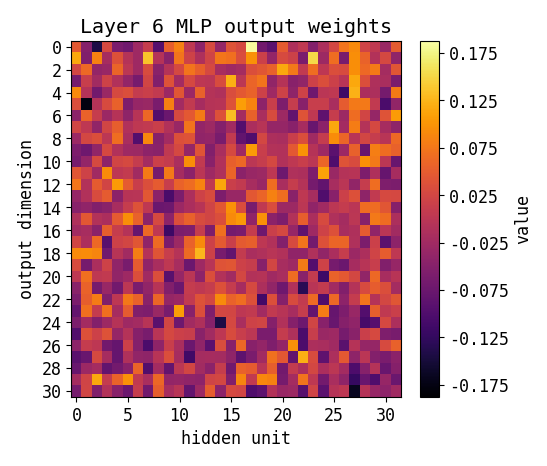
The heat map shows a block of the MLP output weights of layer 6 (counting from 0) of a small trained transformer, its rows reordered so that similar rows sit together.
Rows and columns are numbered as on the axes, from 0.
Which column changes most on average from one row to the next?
22
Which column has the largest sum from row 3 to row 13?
27
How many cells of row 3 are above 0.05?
4
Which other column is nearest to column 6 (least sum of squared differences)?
13
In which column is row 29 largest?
2
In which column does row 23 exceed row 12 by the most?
24
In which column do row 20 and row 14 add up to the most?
29
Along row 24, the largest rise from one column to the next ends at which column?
15
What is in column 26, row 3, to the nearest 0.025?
0
